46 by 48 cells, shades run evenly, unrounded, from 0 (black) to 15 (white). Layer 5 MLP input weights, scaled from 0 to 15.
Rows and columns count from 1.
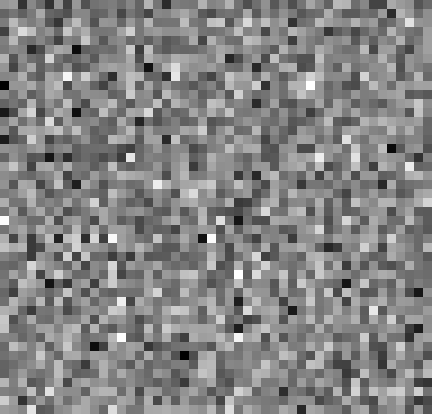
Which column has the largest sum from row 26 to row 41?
24
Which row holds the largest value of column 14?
38
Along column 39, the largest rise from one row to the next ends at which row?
33
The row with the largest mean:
46
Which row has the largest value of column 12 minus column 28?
36
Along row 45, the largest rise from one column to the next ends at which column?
26
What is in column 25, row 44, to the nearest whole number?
7
